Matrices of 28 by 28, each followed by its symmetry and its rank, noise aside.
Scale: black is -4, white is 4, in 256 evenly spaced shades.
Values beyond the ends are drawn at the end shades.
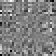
no symmetry, rank four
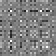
symmetric, rank two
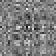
no symmetry, rank four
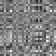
no symmetry, rank three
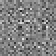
no symmetry, rank four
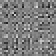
symmetric, rank three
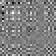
symmetric, rank two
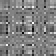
antisymmetric, rank two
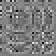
symmetric, rank three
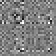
symmetric, rank four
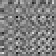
symmetric, rank two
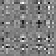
no symmetry, rank three
